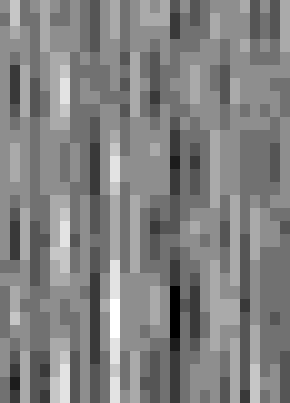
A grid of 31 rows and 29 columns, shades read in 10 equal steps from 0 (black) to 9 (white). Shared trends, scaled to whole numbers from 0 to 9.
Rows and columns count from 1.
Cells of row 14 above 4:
17
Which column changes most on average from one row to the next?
2
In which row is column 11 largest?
24
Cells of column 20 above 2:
26
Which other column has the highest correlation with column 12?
13
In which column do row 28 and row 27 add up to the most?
12
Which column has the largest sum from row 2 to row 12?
7
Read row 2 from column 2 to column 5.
7 4 4 6
